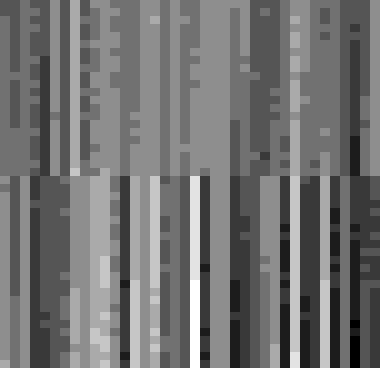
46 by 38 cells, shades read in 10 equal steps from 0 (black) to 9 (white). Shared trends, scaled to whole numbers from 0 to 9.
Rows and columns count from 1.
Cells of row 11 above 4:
12
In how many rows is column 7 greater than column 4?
23
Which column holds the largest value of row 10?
8
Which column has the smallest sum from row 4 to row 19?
36
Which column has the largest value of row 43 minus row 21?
20
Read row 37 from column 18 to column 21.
4 3 9 2
